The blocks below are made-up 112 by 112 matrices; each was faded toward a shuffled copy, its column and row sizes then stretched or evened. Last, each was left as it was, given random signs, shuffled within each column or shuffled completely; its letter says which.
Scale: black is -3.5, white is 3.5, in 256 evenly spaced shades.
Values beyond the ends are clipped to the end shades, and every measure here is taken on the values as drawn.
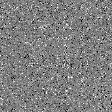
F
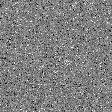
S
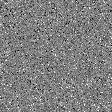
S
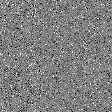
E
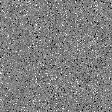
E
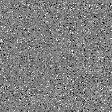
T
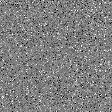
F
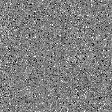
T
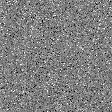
S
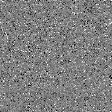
F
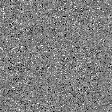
F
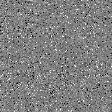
T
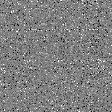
T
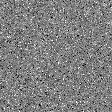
S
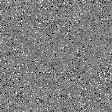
T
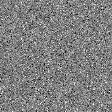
E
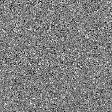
F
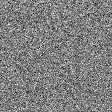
S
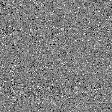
F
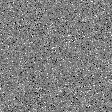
S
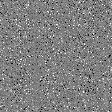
F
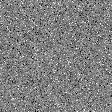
S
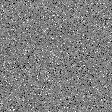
S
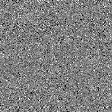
T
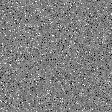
S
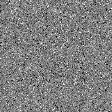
E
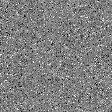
E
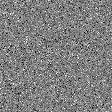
S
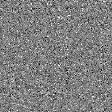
F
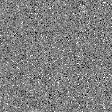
T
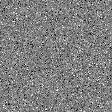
E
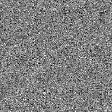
T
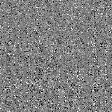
T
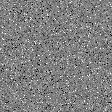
S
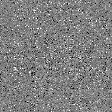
T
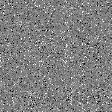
F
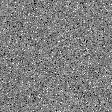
S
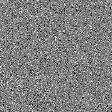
E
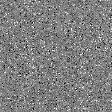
F
